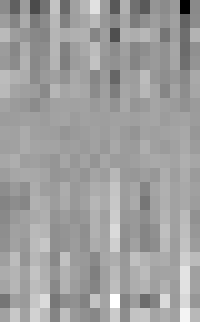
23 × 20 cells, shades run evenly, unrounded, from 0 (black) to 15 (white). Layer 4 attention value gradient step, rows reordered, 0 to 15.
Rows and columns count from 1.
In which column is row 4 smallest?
19
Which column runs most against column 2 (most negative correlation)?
10
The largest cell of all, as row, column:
22, 12
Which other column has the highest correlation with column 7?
14
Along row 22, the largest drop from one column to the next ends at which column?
13
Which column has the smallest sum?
15
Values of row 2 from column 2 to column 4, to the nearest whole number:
8 10 7
